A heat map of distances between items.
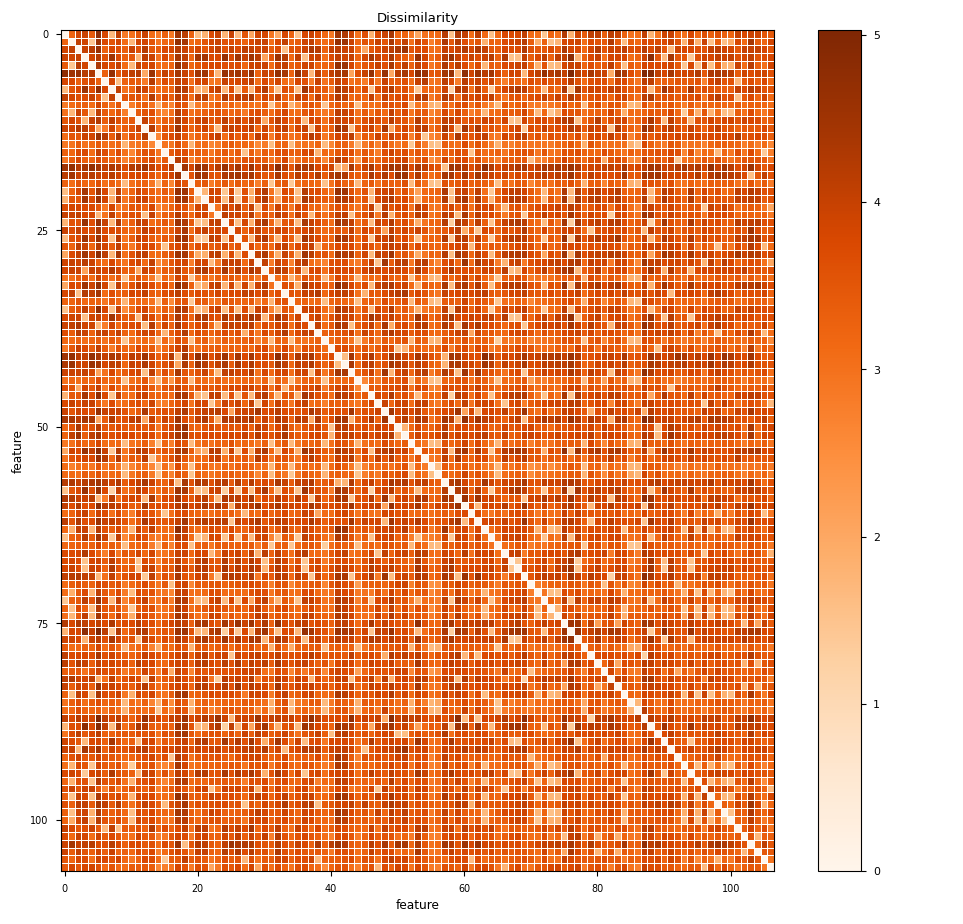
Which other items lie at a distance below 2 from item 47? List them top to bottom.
22, 29, 66, 96, 106
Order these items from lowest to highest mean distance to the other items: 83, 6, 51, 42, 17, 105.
105, 6, 83, 51, 42, 17
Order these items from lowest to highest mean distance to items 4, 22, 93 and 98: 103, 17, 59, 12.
12, 59, 103, 17
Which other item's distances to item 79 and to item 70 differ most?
87
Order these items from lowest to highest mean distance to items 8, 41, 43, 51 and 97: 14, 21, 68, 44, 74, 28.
14, 44, 74, 68, 21, 28
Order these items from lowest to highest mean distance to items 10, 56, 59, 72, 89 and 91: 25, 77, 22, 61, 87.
61, 22, 25, 77, 87
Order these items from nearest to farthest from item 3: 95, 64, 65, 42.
65, 95, 42, 64
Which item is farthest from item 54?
5
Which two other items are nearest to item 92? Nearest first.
16, 70
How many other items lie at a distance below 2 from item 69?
8
